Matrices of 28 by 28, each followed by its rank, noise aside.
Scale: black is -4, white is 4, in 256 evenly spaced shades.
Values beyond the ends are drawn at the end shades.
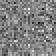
five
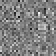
six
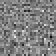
six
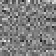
four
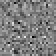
five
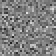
seven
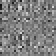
four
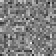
six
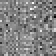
six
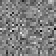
six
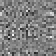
four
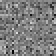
four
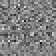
five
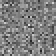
seven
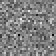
seven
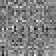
four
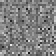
six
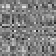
four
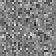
five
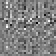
five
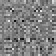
five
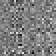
four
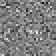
five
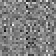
four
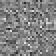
seven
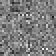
seven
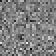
seven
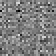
six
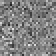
six
